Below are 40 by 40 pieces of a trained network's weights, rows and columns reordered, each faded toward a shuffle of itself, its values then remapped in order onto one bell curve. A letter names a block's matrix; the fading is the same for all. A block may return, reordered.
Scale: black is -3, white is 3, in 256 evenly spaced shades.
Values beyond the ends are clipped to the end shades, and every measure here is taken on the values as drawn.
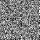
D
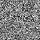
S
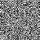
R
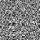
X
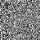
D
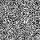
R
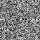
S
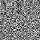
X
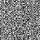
X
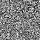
S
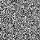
D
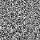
D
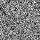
S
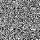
S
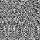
X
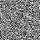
D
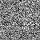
S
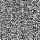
R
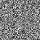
R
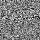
S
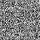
R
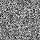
S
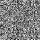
R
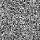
D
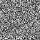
S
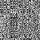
X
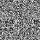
R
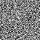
S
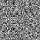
X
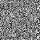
D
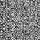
X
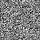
S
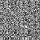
X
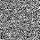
D
